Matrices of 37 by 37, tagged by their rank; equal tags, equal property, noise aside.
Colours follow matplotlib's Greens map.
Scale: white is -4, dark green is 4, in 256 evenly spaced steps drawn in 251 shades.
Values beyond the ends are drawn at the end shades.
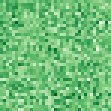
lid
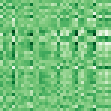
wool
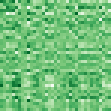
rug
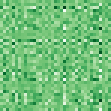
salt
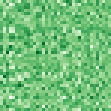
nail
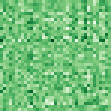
nail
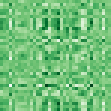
wool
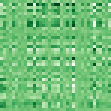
wool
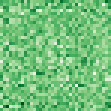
nail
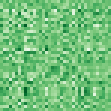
rug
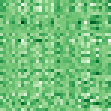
rug
